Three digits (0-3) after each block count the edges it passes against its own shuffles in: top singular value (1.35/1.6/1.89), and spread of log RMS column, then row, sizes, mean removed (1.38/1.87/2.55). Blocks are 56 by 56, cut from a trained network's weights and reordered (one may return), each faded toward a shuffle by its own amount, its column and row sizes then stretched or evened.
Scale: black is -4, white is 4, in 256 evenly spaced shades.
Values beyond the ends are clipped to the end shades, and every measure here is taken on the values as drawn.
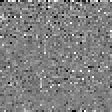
2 0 2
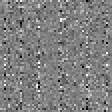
0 3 1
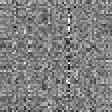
3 2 0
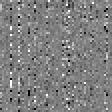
1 3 0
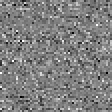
2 0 2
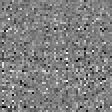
1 2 2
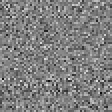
2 0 2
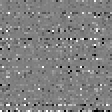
1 1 3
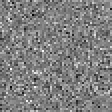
2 0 0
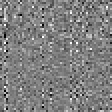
3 3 1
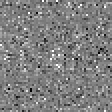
0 0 1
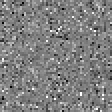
0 2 0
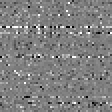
2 0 3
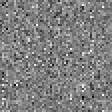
0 2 0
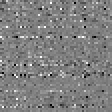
0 1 3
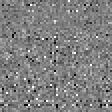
1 1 2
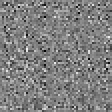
3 2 2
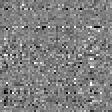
1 1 3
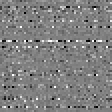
2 0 3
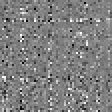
1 3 1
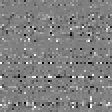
2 1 3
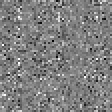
2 2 1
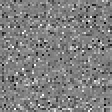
1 0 1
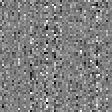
2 3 0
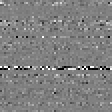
3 0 3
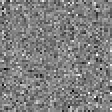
0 2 0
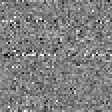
2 0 2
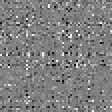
2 2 2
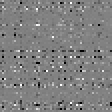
2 2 3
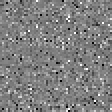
0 1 0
